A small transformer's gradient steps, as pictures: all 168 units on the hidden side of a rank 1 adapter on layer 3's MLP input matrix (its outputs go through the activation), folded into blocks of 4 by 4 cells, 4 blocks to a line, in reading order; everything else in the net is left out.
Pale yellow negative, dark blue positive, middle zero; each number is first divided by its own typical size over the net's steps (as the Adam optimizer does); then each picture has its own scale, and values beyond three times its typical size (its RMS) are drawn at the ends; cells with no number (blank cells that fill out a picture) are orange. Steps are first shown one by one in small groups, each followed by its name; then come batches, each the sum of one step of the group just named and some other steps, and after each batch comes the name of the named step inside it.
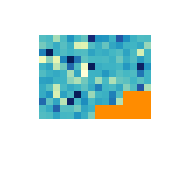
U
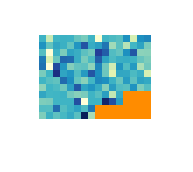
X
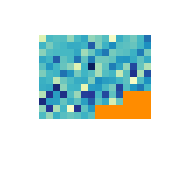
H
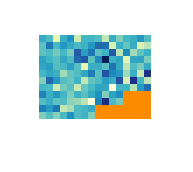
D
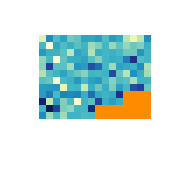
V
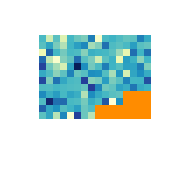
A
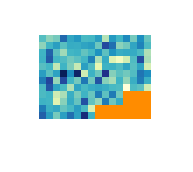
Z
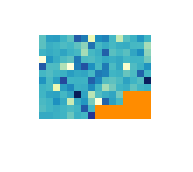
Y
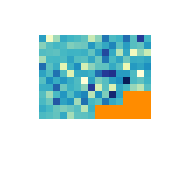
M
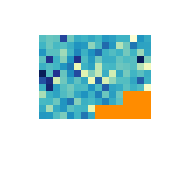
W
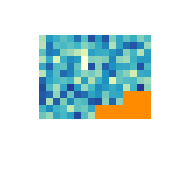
U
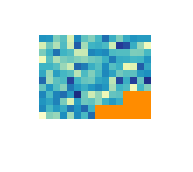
Y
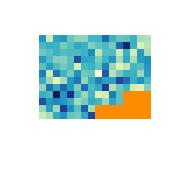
W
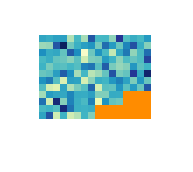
H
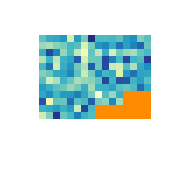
U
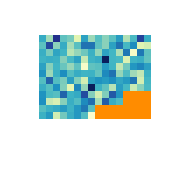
M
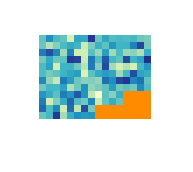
U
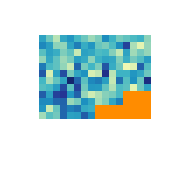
Y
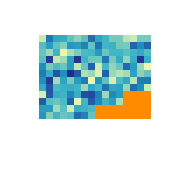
W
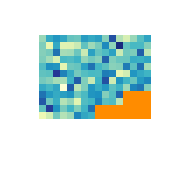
V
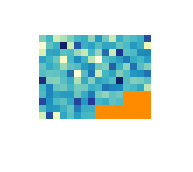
H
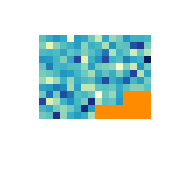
H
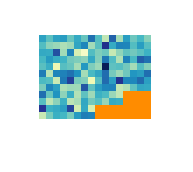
Z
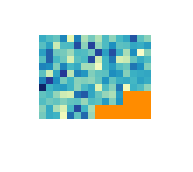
Z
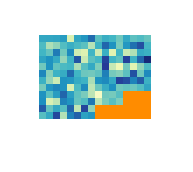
W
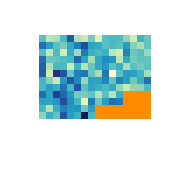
X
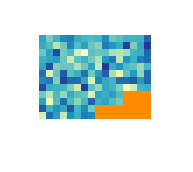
Z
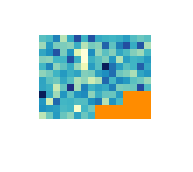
U
